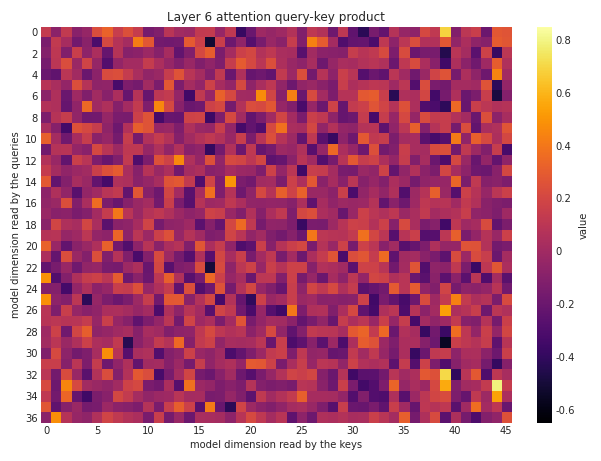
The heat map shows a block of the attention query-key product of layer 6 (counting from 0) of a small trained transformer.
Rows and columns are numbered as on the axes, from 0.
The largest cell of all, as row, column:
33, 44
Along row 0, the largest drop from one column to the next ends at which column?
40
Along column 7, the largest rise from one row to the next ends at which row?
17
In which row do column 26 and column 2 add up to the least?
20
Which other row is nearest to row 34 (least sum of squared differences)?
4
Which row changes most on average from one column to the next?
6
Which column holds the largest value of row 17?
7
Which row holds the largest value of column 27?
1
